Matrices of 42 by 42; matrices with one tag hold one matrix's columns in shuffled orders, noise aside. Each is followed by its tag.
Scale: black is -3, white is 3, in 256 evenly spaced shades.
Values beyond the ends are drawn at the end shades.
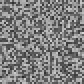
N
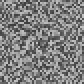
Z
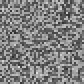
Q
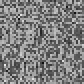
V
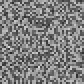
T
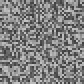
Q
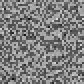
Z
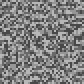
Z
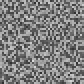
Z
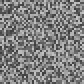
Z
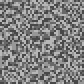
Z
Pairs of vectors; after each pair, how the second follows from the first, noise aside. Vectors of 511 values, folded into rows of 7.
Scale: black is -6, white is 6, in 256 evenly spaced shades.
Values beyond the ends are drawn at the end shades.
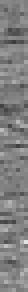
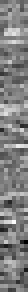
negated, scaled up.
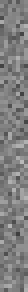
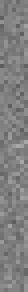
shrunk.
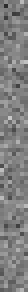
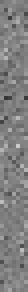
wrapped around, partly zeroed.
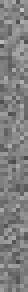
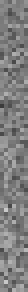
reversed.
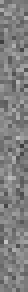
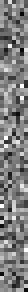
reversed, negated, scaled up.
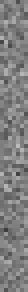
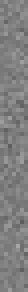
reversed, negated, shrunk.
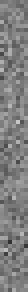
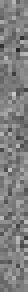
reversed.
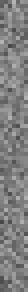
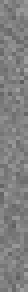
reversed, negated, shrunk.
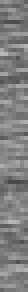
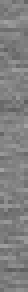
reversed, shrunk.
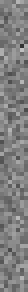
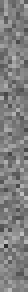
reversed.
